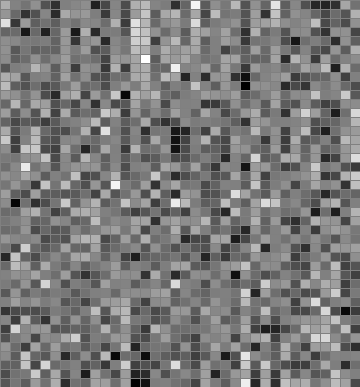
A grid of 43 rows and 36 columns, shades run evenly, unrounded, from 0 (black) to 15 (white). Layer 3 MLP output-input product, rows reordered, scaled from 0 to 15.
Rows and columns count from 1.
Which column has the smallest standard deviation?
17
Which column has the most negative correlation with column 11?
15
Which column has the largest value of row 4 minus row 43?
14
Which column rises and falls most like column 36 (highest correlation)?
26
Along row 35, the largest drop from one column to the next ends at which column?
34
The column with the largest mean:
12
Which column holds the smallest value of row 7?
29
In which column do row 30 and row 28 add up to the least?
31
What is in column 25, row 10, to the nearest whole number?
0
